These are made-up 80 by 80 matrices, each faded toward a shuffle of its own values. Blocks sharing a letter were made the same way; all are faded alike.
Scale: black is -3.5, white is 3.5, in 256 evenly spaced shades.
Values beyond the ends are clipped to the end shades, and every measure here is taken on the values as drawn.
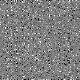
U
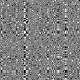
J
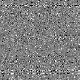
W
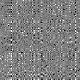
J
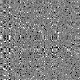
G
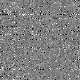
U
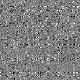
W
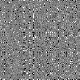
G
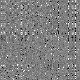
G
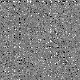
U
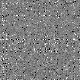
U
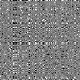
J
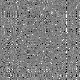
G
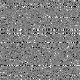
W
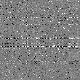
W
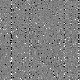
G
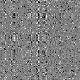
G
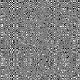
J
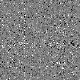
U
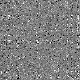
U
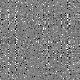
G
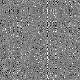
G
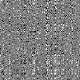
G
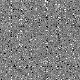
U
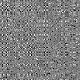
J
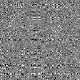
W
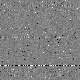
W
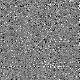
U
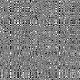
J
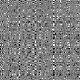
J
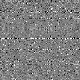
W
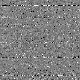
W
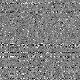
W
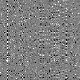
G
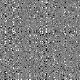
G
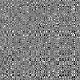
J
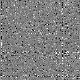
U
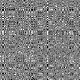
J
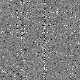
U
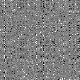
G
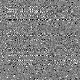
W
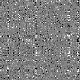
G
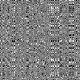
J
